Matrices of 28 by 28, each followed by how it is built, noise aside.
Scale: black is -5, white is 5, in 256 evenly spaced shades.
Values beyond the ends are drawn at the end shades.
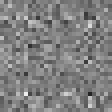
low rank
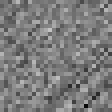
Hankel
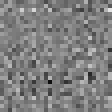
low rank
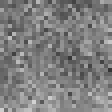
smooth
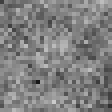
smooth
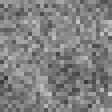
smooth
